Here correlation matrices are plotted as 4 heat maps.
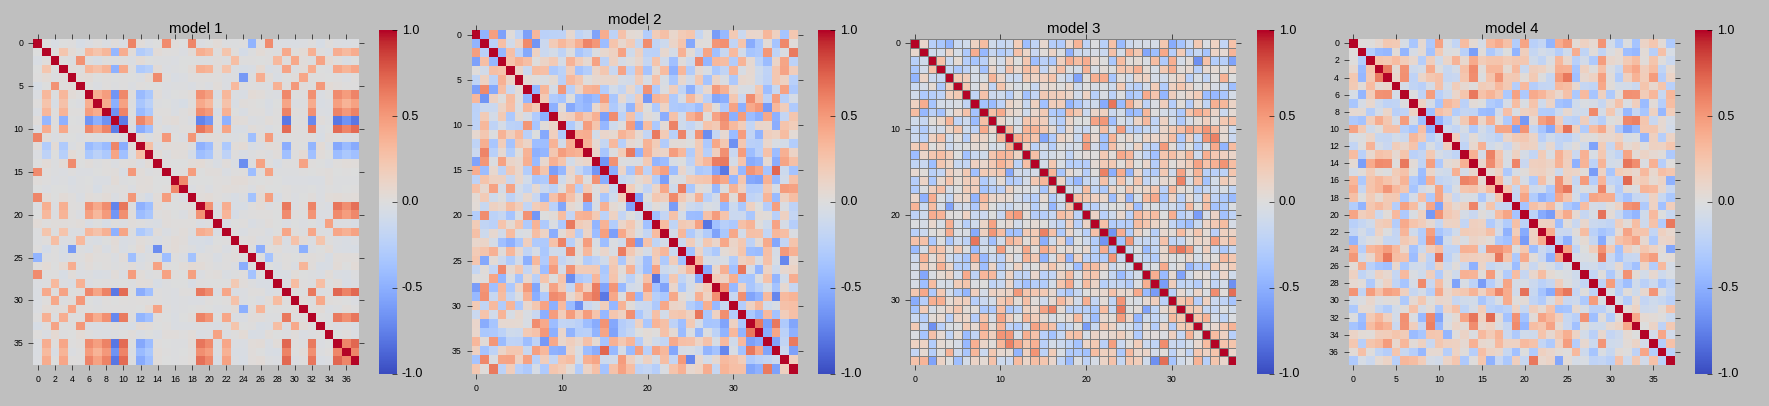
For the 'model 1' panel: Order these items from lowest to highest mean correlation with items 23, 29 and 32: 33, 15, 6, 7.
15, 33, 7, 6
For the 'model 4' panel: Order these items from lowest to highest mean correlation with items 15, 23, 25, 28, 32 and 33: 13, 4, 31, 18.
18, 31, 13, 4
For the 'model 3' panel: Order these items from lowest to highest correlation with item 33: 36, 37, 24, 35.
24, 35, 36, 37
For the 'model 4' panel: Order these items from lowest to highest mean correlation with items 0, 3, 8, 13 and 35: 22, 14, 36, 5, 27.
36, 22, 5, 27, 14
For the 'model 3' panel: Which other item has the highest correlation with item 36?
14
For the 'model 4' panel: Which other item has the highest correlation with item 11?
7
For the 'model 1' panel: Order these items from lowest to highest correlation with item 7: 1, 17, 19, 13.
13, 17, 1, 19
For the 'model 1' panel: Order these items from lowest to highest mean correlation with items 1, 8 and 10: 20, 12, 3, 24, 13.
12, 13, 24, 3, 20
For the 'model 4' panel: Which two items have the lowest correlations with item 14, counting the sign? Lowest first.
1, 26
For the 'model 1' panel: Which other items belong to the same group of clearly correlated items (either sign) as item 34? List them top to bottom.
21
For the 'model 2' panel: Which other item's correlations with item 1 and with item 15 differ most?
29
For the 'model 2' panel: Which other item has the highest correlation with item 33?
32
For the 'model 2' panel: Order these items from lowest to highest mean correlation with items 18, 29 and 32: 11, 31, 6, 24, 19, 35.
19, 35, 24, 11, 6, 31
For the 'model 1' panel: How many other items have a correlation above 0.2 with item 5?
5
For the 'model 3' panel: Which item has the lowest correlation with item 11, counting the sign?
15
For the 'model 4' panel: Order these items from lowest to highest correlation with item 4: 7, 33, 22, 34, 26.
26, 7, 22, 34, 33
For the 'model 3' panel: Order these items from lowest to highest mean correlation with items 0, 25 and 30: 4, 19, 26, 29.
4, 26, 29, 19
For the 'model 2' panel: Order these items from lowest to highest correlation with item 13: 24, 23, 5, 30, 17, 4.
4, 30, 5, 17, 24, 23
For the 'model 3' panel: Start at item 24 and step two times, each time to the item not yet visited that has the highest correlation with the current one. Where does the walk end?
16
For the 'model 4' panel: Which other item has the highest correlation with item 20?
29
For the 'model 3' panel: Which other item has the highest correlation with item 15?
22
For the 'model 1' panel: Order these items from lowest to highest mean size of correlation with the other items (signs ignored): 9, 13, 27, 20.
27, 13, 20, 9
